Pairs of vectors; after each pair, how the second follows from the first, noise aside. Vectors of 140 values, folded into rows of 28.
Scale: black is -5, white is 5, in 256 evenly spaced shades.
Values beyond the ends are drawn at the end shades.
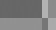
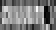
wrapped around, negated, scaled up.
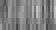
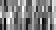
wrapped around, negated, scaled up.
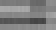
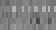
reversed, negated, partly zeroed.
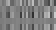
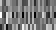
reversed, scaled up.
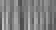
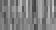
reversed.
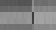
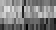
reversed, scaled up.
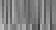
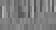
wrapped around, partly zeroed.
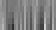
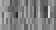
wrapped around.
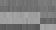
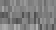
negated, partly zeroed.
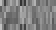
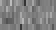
partly zeroed.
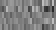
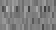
partly zeroed.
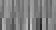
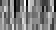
reversed, scaled up.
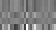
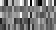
reversed, scaled up.
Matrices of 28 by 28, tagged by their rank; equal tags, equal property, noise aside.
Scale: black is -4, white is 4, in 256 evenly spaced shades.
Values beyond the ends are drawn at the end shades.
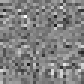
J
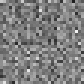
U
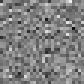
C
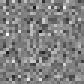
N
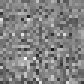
U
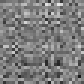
J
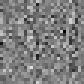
U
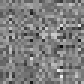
N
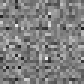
U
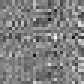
J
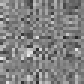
J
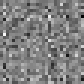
N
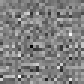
N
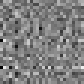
J
